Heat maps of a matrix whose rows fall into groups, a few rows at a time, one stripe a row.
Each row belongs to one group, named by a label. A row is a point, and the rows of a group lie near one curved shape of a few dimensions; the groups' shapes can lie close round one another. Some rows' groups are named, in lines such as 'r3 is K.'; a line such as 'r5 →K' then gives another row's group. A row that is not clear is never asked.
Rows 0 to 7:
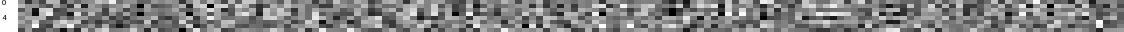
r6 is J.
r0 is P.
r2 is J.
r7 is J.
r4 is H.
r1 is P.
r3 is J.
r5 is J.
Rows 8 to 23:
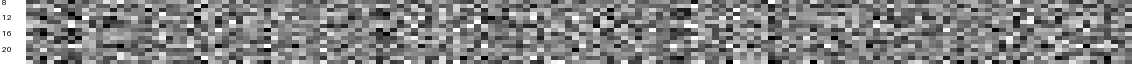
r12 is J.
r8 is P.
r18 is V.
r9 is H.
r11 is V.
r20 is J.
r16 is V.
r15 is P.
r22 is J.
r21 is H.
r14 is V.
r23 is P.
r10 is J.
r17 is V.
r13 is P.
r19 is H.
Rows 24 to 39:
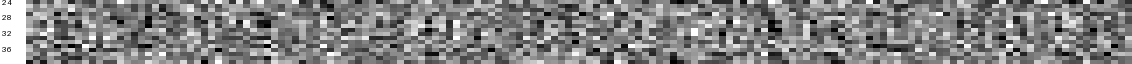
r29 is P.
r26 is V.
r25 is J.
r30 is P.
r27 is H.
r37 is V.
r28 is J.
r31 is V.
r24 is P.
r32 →V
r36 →J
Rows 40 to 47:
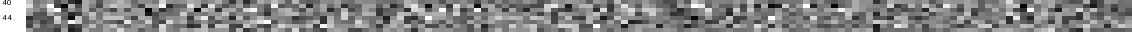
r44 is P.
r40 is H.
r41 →V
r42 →J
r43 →P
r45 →V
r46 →J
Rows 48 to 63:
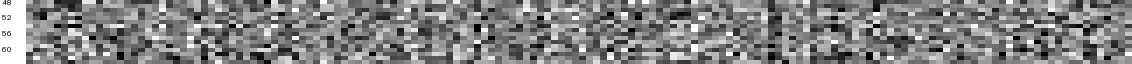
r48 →V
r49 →H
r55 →H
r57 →J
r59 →V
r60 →H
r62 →H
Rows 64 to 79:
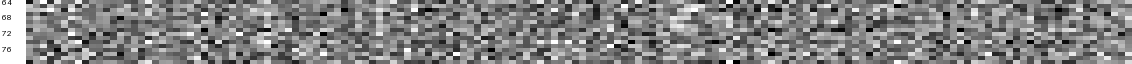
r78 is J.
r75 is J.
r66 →V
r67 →J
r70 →H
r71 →H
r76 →J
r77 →P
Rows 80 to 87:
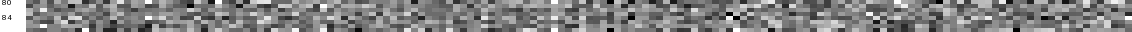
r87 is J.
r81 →J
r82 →V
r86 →J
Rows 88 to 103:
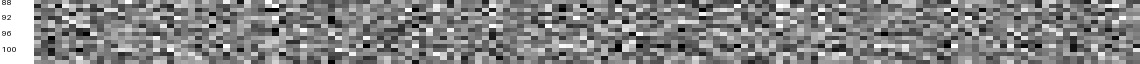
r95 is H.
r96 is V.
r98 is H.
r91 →H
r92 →V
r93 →J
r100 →V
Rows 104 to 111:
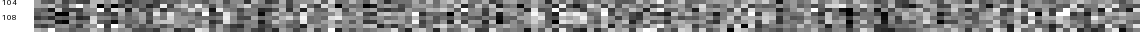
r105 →J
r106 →P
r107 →J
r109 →J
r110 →P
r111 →V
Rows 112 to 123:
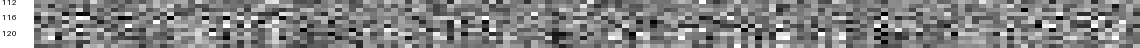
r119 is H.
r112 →H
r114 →P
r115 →H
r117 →J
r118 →P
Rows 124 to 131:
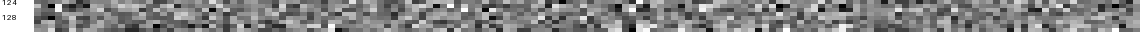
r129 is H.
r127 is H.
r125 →V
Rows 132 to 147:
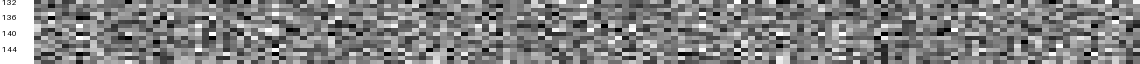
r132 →P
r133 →J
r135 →H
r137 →J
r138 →V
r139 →H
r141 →H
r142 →J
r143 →V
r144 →H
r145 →P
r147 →P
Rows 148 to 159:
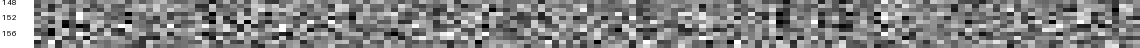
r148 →H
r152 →V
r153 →P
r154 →H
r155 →J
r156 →H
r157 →V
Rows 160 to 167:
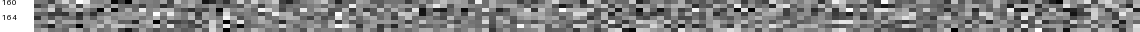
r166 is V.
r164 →J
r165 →J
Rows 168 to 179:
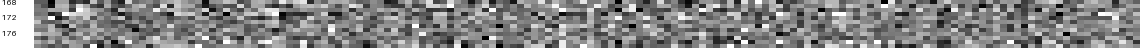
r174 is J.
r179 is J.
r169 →H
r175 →J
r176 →V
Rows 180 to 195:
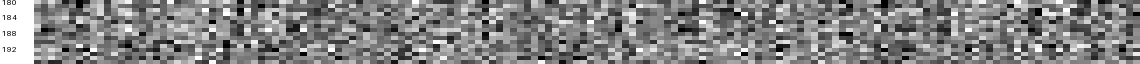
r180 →H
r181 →V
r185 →H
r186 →H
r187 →H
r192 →V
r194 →V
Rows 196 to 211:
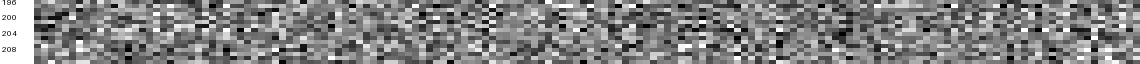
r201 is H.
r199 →J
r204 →H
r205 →H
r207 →H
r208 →H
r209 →J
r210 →P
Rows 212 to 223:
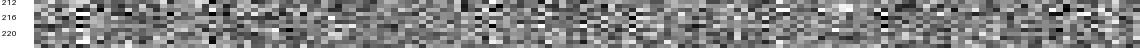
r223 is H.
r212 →J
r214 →P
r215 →H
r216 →V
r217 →V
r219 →H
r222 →J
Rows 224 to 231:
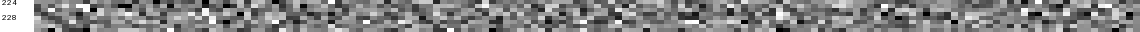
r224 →J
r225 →H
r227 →P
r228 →H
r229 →J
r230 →V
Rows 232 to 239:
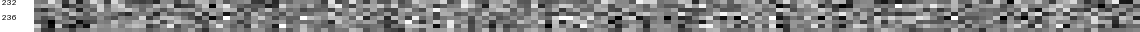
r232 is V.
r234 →P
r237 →V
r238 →V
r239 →H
